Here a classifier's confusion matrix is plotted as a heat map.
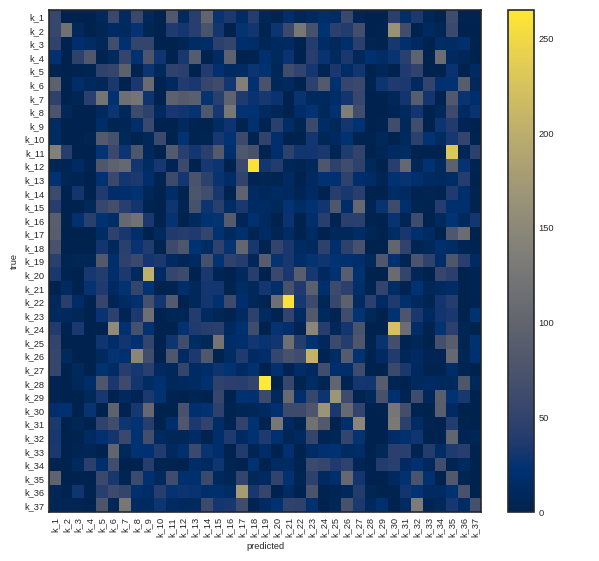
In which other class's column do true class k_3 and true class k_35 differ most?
k_26
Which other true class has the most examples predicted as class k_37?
k_11
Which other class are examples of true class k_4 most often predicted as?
k_34
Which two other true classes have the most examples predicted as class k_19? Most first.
k_28, k_6
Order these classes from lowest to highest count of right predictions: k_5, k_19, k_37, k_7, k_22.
k_22, k_5, k_37, k_19, k_7
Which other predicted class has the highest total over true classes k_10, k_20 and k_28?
k_19
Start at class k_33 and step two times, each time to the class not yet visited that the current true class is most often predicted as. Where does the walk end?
k_17
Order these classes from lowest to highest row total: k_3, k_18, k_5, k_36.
k_3, k_5, k_36, k_18
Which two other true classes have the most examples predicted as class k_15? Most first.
k_25, k_11
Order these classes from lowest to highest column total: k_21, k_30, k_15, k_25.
k_25, k_15, k_21, k_30
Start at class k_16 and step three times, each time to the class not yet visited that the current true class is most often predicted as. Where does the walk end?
k_23
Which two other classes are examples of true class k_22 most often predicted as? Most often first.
k_21, k_20
